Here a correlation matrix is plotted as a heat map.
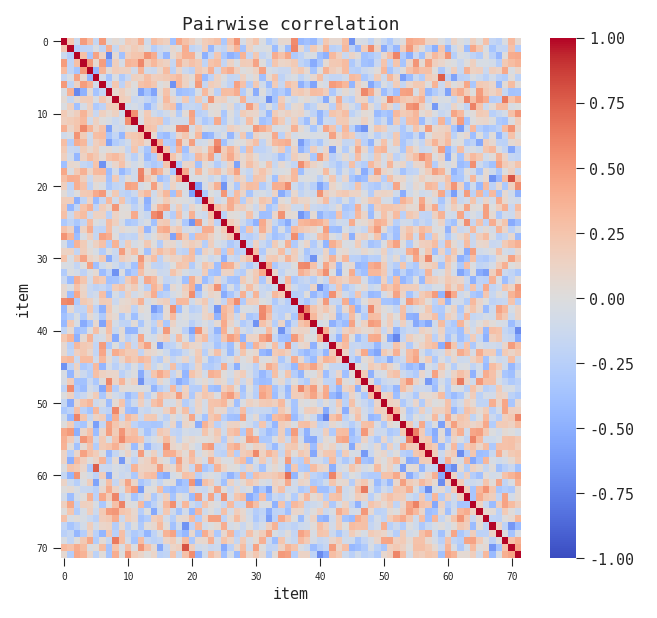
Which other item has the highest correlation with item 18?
12
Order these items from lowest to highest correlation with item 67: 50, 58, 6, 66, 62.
66, 58, 6, 62, 50
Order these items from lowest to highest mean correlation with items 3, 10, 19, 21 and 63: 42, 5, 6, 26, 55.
26, 5, 55, 42, 6
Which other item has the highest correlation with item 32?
41
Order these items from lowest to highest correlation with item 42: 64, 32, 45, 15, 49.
15, 49, 64, 45, 32
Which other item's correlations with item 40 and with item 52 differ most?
71
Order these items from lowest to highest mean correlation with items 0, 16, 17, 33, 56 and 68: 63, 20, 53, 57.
63, 53, 20, 57
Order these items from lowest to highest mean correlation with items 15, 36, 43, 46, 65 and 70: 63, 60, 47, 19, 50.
60, 50, 19, 63, 47
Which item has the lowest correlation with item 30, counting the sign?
39
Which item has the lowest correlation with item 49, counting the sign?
43
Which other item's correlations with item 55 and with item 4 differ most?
31
